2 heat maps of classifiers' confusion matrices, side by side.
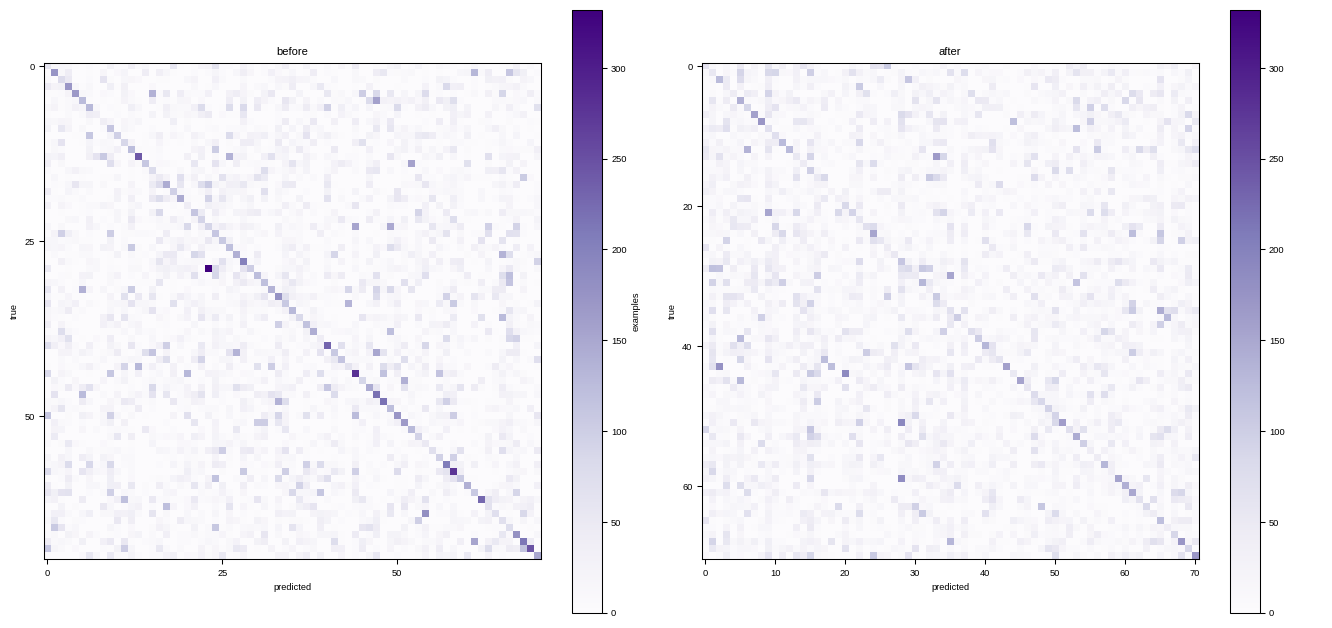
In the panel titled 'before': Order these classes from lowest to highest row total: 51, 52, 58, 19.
52, 51, 19, 58
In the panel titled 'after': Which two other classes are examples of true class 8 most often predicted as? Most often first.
44, 55
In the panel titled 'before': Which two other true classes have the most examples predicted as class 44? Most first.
23, 50
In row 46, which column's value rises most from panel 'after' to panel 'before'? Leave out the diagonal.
40
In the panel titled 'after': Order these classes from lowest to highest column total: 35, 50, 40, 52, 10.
52, 40, 10, 35, 50
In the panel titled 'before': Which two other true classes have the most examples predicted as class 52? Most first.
14, 32
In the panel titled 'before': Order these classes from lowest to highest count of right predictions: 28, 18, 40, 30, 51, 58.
18, 30, 51, 28, 40, 58
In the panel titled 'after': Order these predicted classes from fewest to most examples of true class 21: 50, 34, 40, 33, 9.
50, 40, 33, 34, 9
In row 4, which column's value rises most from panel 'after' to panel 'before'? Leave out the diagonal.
15
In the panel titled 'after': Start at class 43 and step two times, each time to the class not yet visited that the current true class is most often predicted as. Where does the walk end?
29
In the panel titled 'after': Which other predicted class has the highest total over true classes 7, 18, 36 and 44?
20
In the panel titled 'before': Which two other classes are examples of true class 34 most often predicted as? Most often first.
43, 58
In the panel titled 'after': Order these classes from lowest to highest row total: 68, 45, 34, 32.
32, 34, 45, 68
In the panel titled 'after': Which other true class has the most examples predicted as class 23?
41
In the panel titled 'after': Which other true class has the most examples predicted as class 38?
4
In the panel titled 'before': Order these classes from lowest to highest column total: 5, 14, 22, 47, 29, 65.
14, 29, 5, 22, 65, 47
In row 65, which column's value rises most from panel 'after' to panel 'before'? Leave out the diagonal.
53
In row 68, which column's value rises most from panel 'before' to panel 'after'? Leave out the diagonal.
35
